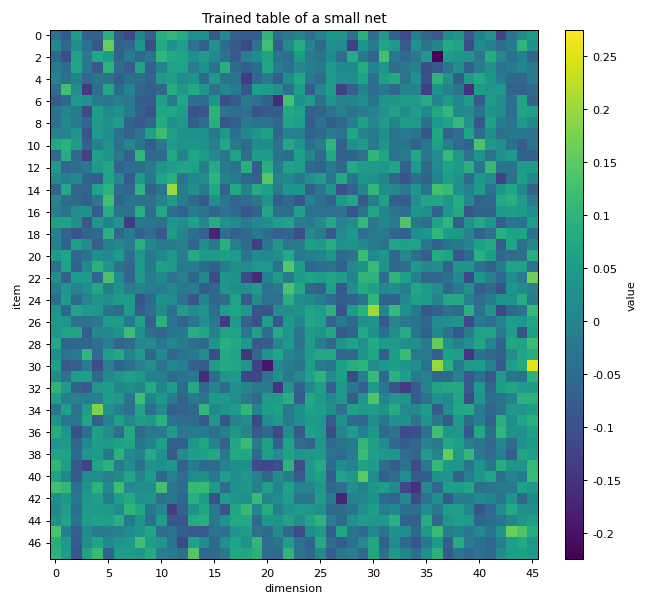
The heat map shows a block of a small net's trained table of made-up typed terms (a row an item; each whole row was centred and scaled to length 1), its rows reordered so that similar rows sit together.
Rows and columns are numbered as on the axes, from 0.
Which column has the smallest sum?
19
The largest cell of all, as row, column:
30, 45
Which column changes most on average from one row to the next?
36
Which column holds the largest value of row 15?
5
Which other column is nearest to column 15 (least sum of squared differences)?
31
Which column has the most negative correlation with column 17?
12
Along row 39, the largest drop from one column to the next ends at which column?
23
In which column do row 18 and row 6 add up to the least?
21
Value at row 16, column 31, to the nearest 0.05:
0
